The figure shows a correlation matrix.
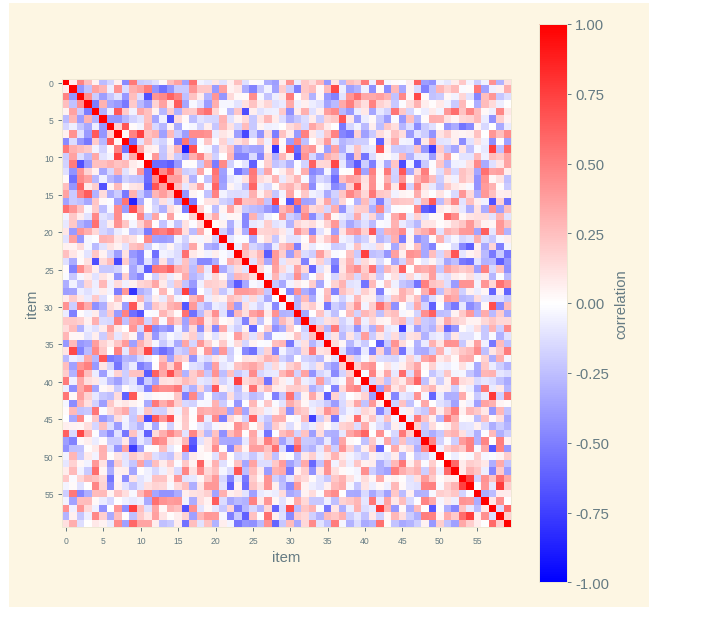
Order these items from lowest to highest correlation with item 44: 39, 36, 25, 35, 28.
39, 28, 25, 36, 35
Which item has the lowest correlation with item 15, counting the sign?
8
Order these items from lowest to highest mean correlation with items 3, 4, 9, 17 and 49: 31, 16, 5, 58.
16, 31, 5, 58
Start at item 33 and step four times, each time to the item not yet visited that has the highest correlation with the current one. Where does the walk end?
55
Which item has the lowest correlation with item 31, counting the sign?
10
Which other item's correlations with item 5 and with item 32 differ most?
14
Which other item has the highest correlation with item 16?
28
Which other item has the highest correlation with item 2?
47
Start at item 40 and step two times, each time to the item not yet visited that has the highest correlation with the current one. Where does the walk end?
52
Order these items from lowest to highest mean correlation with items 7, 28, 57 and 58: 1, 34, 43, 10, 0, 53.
34, 0, 1, 43, 53, 10
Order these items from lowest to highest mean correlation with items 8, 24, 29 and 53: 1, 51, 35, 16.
1, 51, 35, 16
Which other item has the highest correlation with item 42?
57
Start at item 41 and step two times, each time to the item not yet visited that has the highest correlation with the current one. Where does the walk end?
25
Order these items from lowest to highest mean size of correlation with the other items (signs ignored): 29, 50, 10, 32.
50, 29, 32, 10
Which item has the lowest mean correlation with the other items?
24
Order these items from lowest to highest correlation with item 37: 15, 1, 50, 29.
29, 1, 50, 15
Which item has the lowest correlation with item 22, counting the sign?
54
